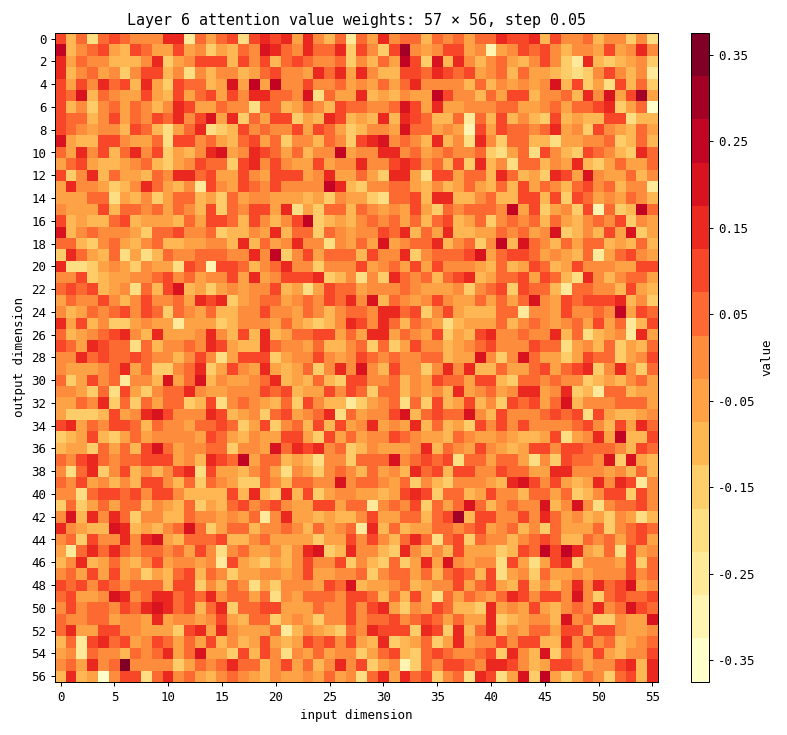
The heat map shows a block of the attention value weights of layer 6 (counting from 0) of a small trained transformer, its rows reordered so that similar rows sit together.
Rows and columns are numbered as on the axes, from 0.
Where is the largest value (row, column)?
55, 6
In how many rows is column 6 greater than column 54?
27
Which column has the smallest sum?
38
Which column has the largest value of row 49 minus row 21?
48
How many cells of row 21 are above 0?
24
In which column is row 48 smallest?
18
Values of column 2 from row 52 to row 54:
-0.05 -0.25 -0.25
